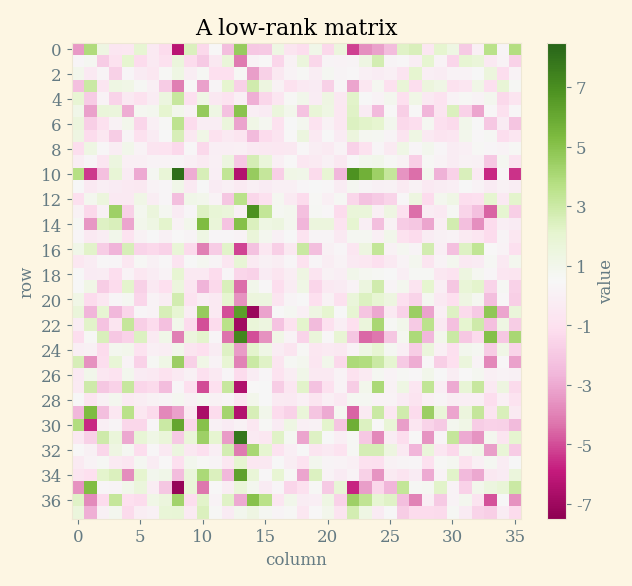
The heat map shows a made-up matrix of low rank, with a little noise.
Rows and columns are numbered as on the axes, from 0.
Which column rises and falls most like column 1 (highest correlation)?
26
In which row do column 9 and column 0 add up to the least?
29
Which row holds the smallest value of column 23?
23
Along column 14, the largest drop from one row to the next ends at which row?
21
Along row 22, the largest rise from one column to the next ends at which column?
14
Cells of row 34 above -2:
28
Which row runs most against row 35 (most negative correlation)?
30
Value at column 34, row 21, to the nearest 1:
-3
